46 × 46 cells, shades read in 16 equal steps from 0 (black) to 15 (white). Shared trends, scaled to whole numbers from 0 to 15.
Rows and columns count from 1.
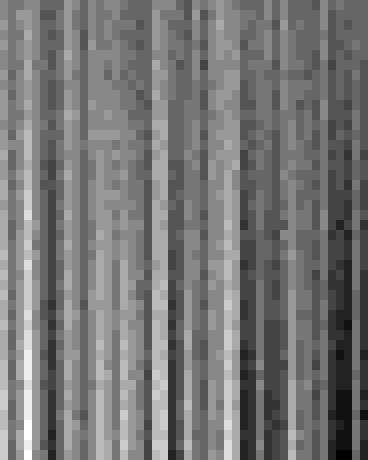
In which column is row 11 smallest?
44
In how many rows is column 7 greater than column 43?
21
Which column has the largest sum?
4
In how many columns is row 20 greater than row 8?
16
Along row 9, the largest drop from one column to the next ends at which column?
31
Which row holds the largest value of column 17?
39
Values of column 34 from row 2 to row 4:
8 7 8
